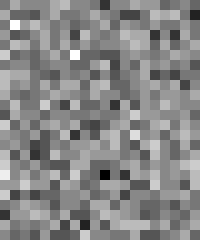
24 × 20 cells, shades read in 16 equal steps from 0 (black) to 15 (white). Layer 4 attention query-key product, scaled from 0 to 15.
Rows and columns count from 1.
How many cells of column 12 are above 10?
2
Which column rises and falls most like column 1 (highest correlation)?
8
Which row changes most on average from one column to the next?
18
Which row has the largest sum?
5
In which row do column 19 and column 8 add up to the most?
6
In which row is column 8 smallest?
14
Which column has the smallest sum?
4
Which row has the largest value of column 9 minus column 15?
24
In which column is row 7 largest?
11
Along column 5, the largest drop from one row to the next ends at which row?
12
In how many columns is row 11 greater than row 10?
7
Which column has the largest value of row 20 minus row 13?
9
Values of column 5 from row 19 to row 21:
9 6 8
